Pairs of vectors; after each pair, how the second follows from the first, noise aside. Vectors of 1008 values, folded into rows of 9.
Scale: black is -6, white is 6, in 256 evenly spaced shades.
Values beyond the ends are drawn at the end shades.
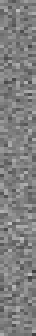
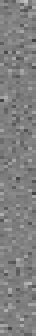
wrapped around, partly zeroed.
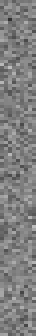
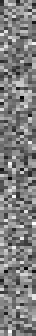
wrapped around, negated, scaled up.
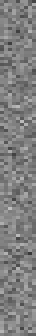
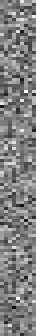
wrapped around, negated, scaled up.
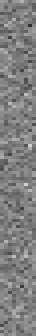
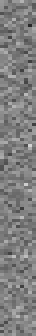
copied.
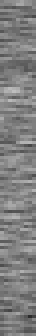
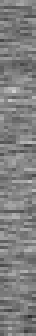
copied.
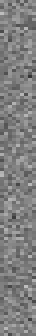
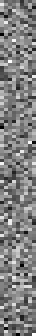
wrapped around, scaled up.
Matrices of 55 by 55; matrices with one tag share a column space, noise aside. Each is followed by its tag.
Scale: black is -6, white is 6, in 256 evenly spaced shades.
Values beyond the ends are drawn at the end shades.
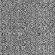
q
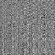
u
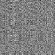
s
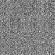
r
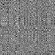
s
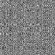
q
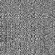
u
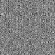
r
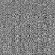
u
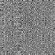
s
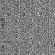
r
